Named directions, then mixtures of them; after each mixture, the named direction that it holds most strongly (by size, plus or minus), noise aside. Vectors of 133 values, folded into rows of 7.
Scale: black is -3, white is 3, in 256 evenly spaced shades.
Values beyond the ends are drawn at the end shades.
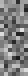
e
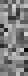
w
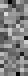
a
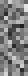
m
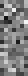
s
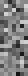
a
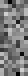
a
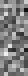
e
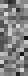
a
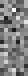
s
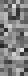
w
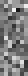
m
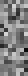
w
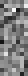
s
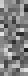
e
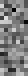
s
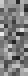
e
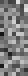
e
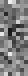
m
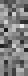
m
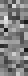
w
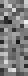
s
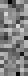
a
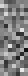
e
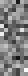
e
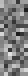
e
